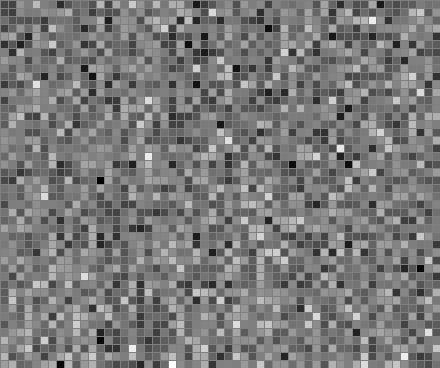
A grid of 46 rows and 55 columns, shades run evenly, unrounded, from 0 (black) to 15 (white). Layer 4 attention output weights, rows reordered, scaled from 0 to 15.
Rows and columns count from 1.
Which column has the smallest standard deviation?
21
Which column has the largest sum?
33
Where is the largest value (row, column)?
46, 22
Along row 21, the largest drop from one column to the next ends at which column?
8
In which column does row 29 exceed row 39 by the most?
12
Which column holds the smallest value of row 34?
53
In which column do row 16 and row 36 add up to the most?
9
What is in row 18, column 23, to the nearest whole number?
3
